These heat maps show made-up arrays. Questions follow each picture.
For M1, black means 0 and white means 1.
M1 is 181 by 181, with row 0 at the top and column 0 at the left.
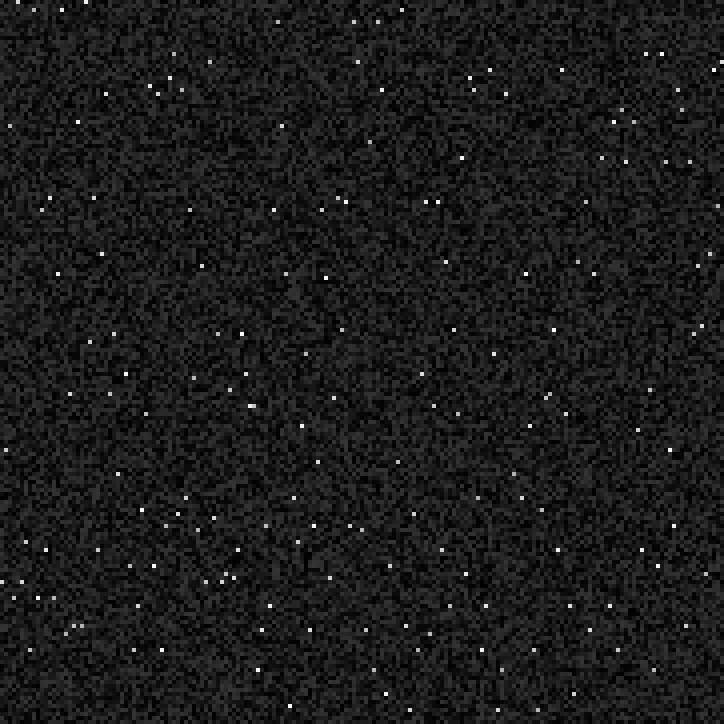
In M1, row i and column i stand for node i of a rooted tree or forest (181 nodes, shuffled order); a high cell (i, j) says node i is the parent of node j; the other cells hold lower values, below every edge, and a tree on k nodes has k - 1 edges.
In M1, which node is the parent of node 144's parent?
157
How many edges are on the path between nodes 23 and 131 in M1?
6
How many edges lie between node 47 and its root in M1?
8
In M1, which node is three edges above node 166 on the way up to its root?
97
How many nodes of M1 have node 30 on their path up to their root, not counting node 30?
8
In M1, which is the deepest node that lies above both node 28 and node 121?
151
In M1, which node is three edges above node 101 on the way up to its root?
162
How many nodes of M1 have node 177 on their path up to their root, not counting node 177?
7
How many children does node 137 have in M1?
6
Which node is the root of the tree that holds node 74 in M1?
127
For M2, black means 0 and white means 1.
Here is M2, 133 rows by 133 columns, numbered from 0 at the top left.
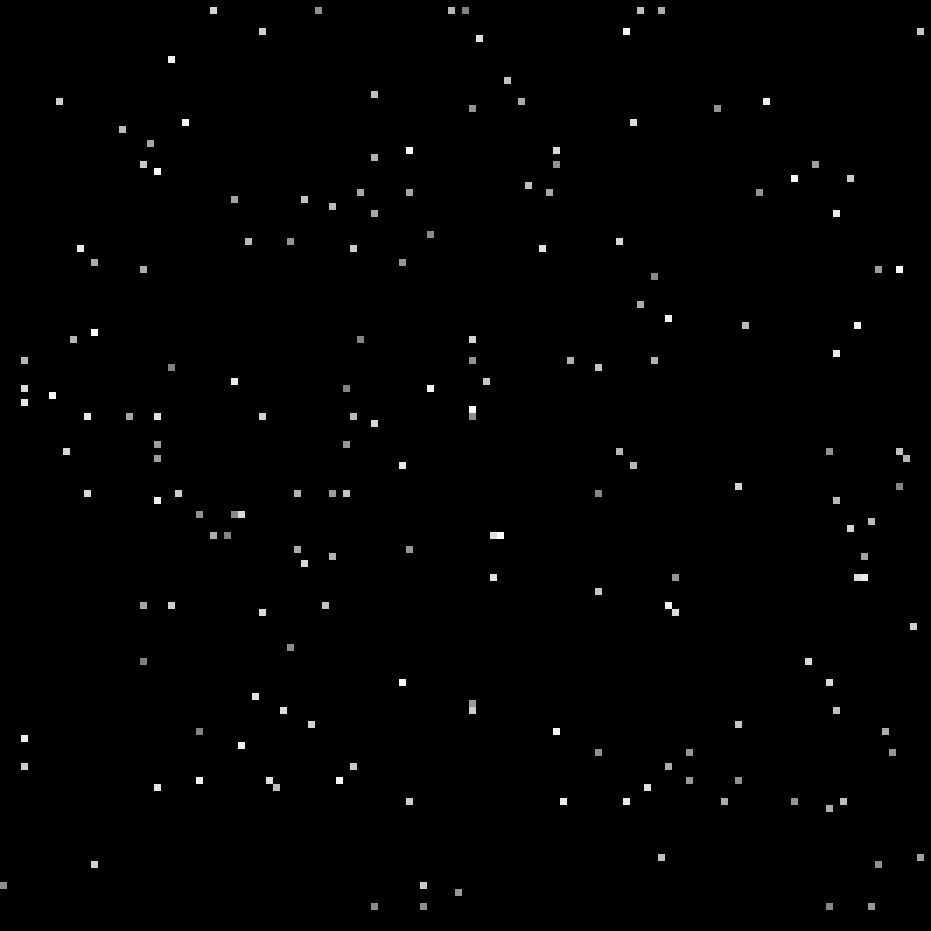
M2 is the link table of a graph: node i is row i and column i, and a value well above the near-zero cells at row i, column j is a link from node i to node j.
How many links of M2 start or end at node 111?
5
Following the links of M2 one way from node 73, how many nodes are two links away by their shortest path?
5
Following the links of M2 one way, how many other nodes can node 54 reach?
6
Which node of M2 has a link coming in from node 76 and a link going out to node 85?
node 70
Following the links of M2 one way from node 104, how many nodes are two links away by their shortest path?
6
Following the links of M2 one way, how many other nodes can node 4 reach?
8
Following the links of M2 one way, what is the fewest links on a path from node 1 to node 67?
5
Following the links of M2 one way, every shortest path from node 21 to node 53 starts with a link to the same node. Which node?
node 79
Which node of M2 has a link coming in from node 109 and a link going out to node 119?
node 50
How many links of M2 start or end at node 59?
6
